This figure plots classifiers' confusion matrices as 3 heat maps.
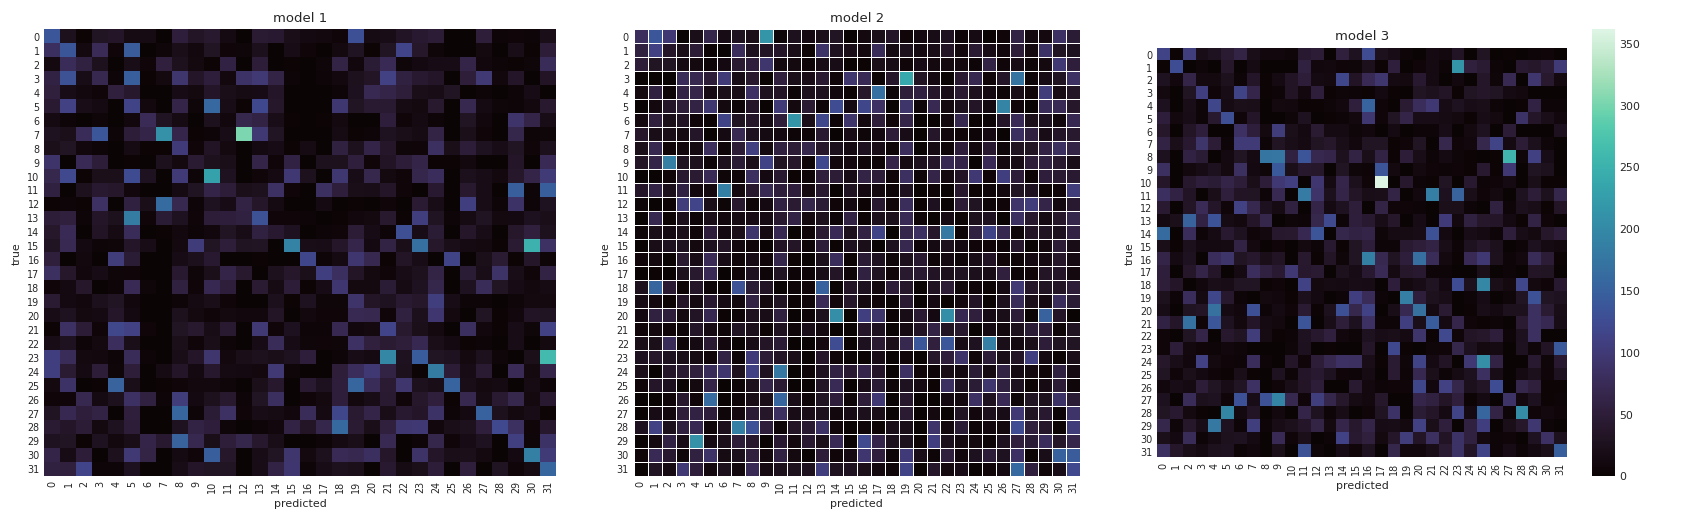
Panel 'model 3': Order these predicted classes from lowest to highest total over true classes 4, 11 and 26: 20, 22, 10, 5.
10, 5, 22, 20
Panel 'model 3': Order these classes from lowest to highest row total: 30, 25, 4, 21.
25, 4, 30, 21
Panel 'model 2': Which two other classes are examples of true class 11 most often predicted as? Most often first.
6, 31
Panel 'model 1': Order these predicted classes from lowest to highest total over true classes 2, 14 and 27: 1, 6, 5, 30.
6, 30, 5, 1
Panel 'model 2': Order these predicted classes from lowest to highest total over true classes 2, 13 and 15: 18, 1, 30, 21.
21, 18, 1, 30
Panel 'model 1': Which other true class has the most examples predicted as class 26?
12
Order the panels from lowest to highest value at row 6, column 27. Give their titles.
model 1, model 3, model 2
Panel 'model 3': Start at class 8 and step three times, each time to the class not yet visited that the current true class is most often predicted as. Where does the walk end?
17
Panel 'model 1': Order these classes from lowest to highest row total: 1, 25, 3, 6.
6, 1, 25, 3
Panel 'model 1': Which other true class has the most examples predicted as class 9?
15
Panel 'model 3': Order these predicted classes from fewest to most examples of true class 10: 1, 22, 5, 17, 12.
1, 22, 5, 12, 17
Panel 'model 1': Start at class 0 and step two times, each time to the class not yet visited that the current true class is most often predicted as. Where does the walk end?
24
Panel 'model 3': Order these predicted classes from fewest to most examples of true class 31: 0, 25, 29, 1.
29, 1, 0, 25
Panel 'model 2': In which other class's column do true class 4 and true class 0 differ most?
9
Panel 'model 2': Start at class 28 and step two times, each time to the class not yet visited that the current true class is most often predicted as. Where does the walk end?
27
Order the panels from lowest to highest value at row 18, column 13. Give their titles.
model 3, model 1, model 2
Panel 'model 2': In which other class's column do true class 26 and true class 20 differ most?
22
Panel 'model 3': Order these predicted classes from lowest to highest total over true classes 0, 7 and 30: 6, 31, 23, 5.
31, 5, 23, 6
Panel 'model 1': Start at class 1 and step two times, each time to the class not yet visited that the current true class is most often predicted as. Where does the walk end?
10
